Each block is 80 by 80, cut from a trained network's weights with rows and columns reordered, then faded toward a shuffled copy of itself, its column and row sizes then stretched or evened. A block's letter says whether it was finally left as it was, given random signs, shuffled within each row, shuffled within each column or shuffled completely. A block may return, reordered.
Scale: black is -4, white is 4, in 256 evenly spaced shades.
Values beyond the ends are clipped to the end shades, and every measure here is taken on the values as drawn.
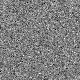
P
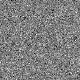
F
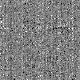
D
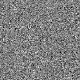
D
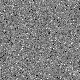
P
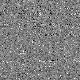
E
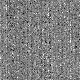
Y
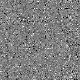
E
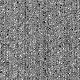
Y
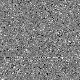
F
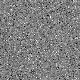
P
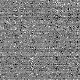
D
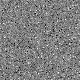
P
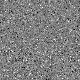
F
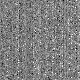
Y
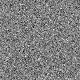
P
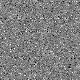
F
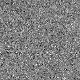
F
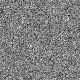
P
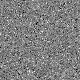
P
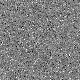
P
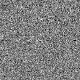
F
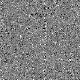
E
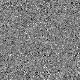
E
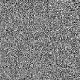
D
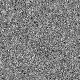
P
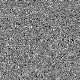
F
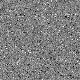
F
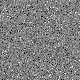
P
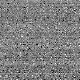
D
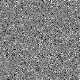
E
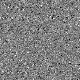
F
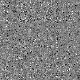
E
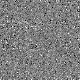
E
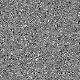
E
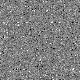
F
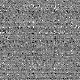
D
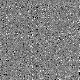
E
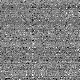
D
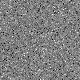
P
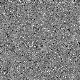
F
